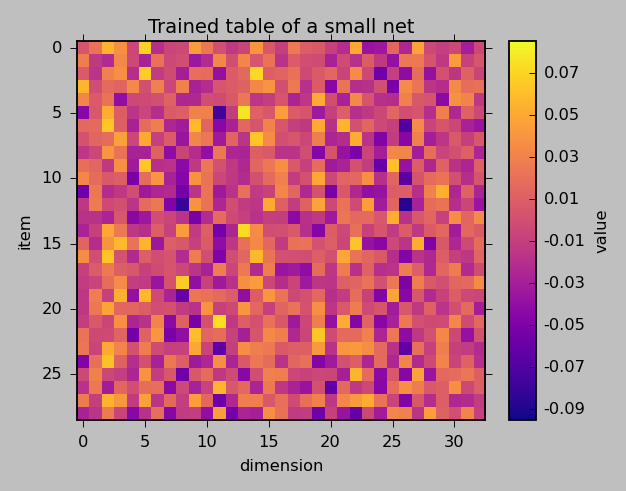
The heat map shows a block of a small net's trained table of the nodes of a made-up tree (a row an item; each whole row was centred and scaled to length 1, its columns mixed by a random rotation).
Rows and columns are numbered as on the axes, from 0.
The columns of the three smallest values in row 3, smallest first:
25, 20, 9
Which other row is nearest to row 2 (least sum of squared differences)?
7
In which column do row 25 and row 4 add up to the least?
8
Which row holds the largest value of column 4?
3
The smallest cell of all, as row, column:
12, 26
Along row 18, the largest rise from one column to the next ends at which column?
27
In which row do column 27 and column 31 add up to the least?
22
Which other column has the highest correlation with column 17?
14
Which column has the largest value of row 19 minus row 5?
11
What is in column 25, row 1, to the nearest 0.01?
-0.04
